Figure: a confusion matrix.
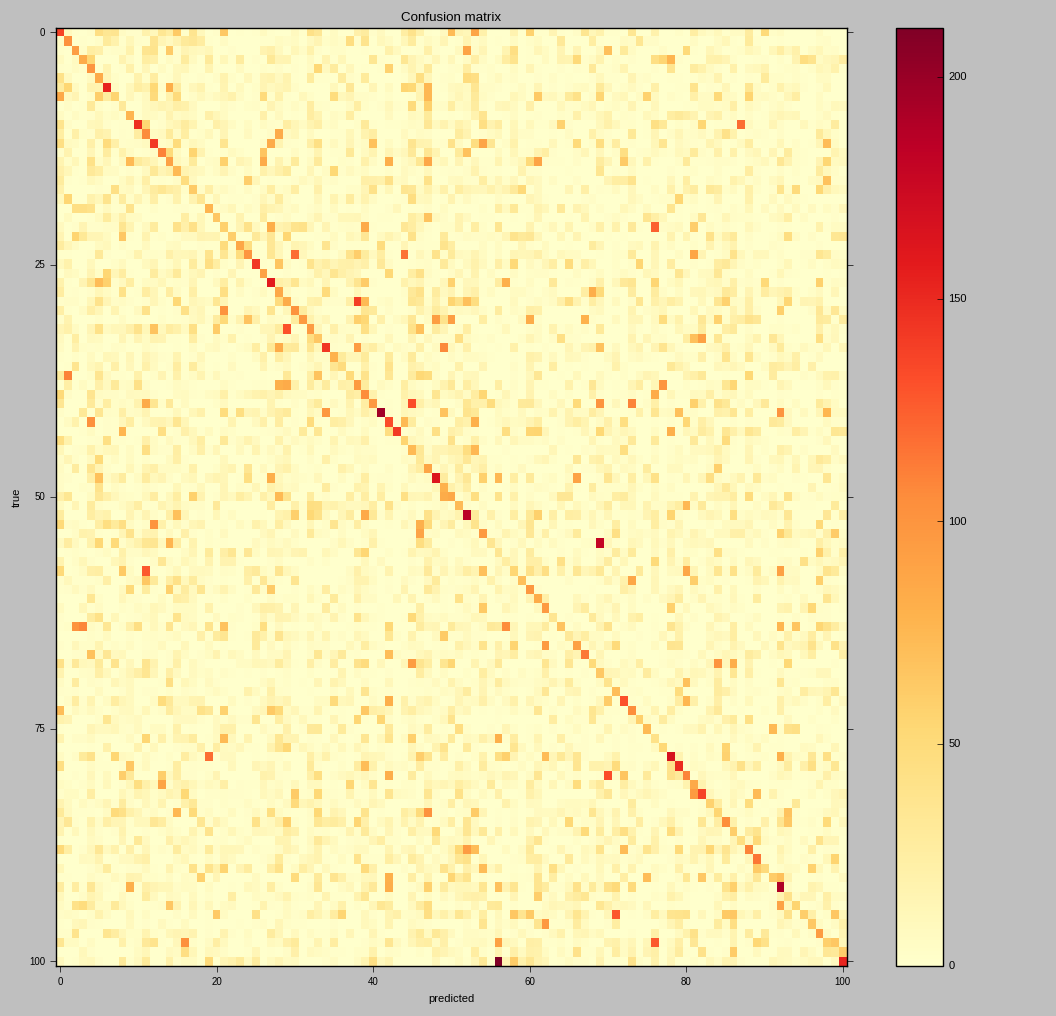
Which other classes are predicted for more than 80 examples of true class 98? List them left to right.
16, 56, 76
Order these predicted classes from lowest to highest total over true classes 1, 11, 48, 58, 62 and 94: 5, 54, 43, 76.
43, 76, 5, 54
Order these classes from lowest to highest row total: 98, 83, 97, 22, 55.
83, 97, 55, 22, 98
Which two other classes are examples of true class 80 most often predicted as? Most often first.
70, 42
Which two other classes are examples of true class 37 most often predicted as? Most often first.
1, 33
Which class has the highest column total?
39
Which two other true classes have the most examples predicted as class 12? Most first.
53, 32
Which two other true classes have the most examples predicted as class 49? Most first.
34, 50
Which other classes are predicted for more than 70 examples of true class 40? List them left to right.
11, 45, 69, 73
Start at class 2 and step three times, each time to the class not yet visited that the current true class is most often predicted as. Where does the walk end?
76
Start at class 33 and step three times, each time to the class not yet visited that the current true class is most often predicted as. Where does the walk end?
13
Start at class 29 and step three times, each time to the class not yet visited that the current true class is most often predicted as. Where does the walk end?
85
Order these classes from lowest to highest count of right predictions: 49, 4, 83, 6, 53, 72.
53, 83, 49, 4, 72, 6
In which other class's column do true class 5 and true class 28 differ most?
68
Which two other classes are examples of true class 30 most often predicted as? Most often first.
21, 92
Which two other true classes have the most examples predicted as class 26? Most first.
14, 13
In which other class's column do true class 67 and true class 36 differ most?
4
